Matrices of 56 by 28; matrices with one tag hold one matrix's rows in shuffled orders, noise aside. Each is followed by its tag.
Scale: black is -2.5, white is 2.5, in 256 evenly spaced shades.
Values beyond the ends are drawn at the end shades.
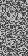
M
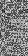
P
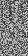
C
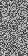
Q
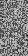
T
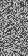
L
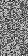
L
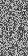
C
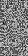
T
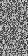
Q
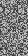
Q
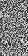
Q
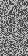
C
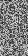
C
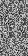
C
